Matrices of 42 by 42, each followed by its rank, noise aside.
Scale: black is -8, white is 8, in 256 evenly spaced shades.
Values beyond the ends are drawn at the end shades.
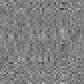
four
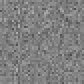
seven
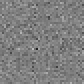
seven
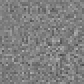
seven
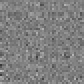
six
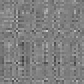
four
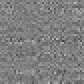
six
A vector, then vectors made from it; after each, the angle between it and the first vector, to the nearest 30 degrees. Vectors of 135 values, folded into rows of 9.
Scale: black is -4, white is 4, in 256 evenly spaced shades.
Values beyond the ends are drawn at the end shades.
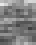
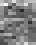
30 degrees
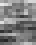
30 degrees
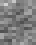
60 degrees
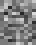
60 degrees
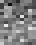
120 degrees
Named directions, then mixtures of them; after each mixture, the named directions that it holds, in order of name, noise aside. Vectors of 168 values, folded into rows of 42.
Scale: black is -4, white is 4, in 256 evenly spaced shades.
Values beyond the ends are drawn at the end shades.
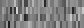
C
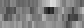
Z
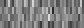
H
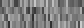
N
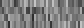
N.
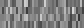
C, H.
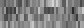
C, Z.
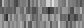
N, Z.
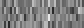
C, H, Z.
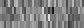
H, N, Z.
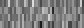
H.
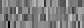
C, N.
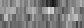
N, Z.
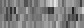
C, Z.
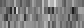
C, H, Z.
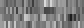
C, Z.
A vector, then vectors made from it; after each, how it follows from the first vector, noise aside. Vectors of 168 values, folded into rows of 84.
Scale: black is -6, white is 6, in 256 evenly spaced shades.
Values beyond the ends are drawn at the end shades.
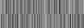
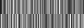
negated, scaled up.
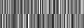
wrapped around, negated, scaled up.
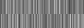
negated.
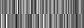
wrapped around, negated, scaled up.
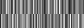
negated, scaled up.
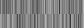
sign-scrambled.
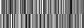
wrapped around, negated, scaled up.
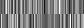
negated, scaled up.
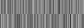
sign-scrambled.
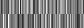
wrapped around, negated, scaled up.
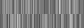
sign-scrambled.
